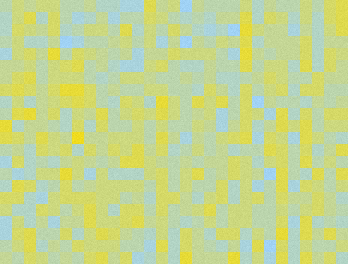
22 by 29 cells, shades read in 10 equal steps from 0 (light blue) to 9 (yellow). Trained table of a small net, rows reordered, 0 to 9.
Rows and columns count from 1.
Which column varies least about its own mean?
25
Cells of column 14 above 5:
10
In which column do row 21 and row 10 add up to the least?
23
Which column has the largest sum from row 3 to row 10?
21
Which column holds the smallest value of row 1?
16
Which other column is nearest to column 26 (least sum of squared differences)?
24
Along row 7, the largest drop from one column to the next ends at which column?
4
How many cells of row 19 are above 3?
16
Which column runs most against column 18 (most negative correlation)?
29
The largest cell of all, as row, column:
12, 7
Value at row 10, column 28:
6
